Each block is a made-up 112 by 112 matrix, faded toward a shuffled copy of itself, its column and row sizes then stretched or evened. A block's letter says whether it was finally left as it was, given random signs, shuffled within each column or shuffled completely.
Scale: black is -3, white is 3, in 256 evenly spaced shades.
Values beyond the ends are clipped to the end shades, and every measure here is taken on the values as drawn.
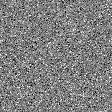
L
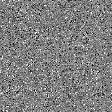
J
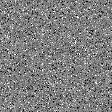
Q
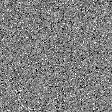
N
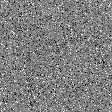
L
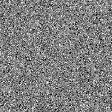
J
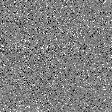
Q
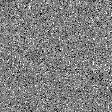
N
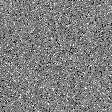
L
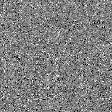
J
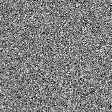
N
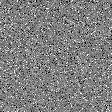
L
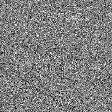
J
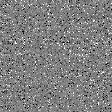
J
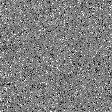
N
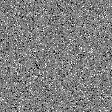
N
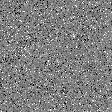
L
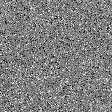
L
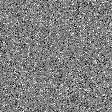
L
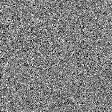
Q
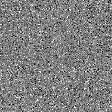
J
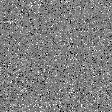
Q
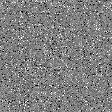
J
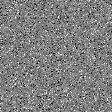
N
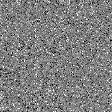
J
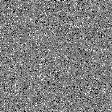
Q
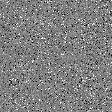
Q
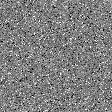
L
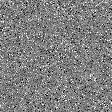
L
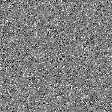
Q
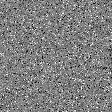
L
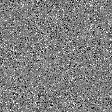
Q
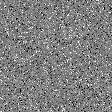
L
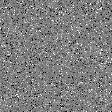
Q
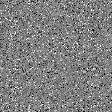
J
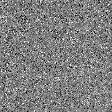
Q
